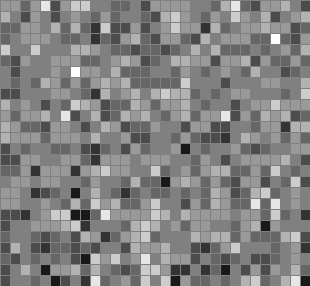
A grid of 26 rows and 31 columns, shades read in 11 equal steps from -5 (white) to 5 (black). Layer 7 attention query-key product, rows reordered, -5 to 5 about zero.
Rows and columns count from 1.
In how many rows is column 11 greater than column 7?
8
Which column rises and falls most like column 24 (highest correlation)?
17
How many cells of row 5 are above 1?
2
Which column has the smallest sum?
28
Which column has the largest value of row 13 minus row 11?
23
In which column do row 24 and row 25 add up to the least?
15
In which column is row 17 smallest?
30
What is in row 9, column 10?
3
